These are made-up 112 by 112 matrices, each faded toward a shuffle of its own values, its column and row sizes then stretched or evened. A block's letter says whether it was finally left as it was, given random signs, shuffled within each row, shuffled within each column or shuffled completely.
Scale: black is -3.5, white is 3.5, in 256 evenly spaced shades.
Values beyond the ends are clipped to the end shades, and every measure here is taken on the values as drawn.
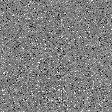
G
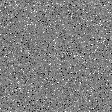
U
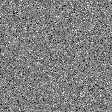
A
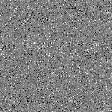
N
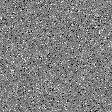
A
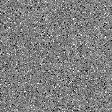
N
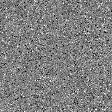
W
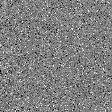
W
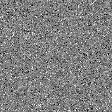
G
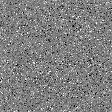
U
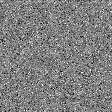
A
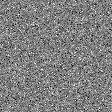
A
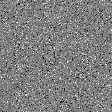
W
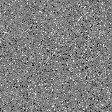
W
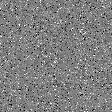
W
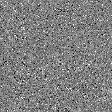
N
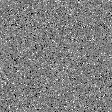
U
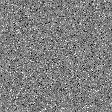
A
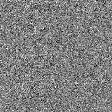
N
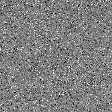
U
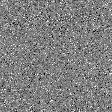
U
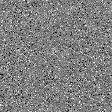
N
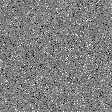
A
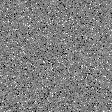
A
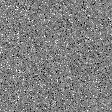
A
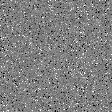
W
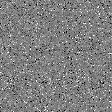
G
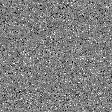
U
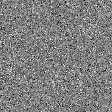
W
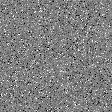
A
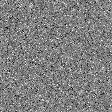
A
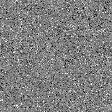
G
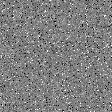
G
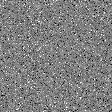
A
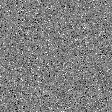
W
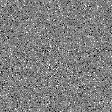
N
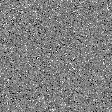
W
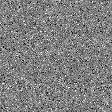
U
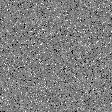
A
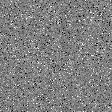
U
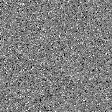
W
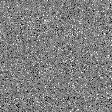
G
